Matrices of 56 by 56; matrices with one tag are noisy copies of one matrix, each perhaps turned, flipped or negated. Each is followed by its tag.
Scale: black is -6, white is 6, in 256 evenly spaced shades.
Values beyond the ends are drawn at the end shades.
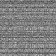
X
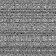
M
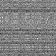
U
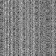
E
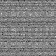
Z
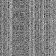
U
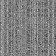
X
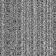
E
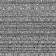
E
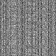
Z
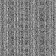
Z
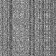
U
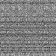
E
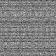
Z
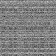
X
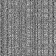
X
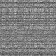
X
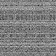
M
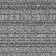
M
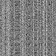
M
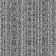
Z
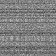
M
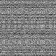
Z
